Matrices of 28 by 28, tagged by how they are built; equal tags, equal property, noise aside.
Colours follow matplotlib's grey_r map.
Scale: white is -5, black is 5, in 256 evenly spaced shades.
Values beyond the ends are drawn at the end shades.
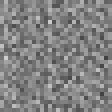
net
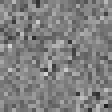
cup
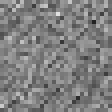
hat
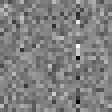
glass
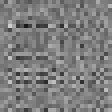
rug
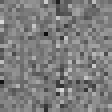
glass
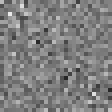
cup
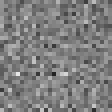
rug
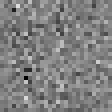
glass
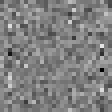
glass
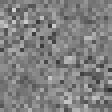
cup
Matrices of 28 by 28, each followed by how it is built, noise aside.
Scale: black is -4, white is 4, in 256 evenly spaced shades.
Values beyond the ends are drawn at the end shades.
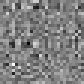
low rank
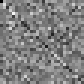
diagonal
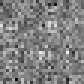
low rank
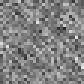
Toeplitz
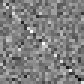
diagonal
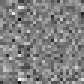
low rank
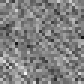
Toeplitz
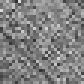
Toeplitz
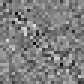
banded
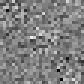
block diagonal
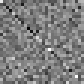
diagonal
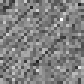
Hankel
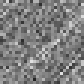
Hankel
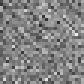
Toeplitz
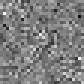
block diagonal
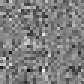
low rank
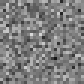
noise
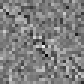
banded
